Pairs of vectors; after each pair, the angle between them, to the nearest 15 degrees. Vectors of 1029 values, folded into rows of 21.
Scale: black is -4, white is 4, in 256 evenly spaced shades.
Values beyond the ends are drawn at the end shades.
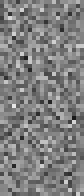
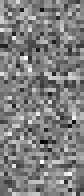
150 degrees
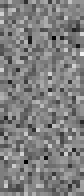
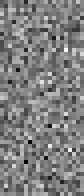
45 degrees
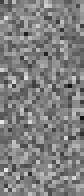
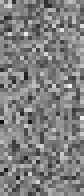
150 degrees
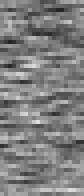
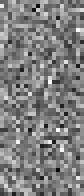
90 degrees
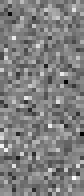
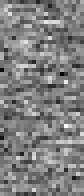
135 degrees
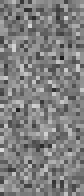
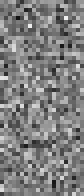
30 degrees
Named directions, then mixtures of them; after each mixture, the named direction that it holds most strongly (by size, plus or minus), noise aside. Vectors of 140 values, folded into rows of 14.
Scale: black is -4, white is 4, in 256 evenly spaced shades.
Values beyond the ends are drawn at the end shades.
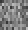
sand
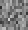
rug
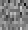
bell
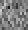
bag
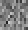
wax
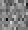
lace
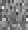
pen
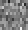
bell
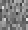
pen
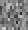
rug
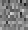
wax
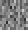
wax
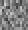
bag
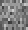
sand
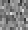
bell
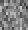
bell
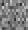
pen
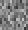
bag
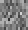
rug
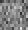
sand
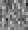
lace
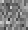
sand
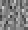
wax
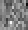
lace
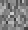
wax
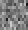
lace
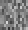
wax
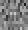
bell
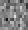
lace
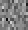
lace
